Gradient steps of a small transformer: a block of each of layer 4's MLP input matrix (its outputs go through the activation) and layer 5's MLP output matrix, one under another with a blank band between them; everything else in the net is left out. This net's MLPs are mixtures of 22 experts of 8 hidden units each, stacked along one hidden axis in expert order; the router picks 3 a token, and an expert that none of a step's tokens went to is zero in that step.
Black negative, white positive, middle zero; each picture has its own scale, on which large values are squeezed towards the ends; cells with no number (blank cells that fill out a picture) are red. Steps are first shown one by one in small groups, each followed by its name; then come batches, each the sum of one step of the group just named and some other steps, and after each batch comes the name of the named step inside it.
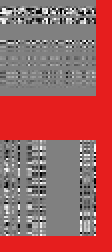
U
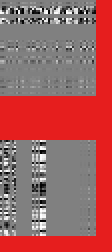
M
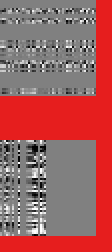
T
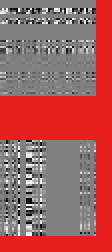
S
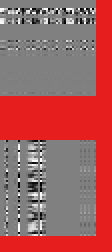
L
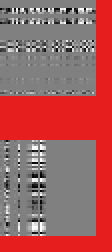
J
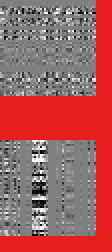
M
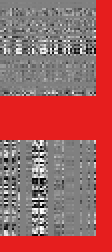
T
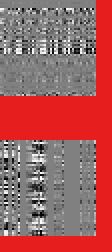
L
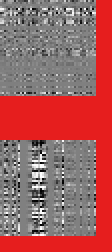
L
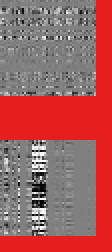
M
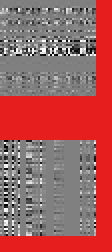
S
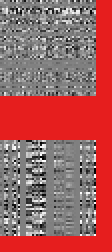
S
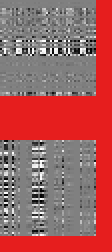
U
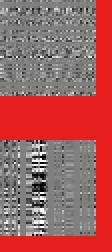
S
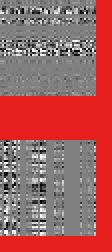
M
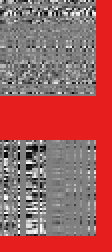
T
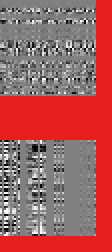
T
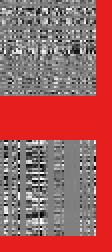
U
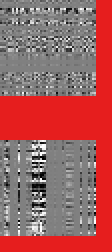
J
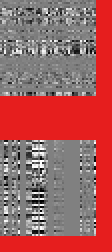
U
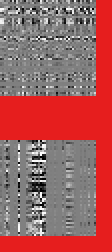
L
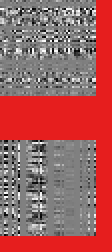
L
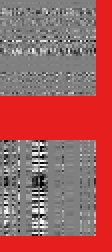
U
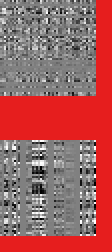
U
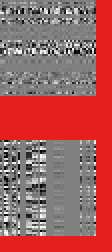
M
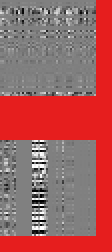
M
